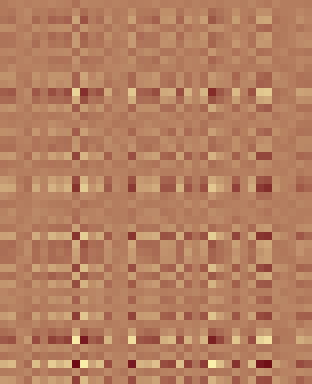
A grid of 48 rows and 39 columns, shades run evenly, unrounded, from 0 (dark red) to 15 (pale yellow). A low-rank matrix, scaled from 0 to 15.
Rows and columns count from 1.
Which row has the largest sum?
46
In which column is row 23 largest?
11
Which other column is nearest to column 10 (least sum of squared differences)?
34
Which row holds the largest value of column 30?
43
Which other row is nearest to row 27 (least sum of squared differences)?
1
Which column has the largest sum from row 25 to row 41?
27
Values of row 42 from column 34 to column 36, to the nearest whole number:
10 7 7
